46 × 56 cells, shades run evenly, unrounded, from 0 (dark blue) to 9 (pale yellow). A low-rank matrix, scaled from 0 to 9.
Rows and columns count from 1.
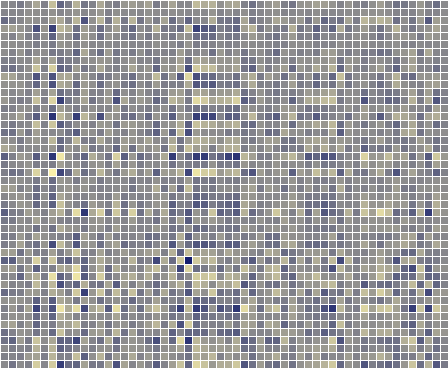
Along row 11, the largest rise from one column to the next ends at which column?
8
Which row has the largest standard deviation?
39
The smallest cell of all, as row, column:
33, 24
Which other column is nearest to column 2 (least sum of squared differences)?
9
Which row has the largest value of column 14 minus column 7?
15
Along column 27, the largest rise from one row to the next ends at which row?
16
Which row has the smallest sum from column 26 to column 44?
20
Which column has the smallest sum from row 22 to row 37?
11
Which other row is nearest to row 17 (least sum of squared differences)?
30
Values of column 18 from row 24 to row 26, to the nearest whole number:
5 4 4
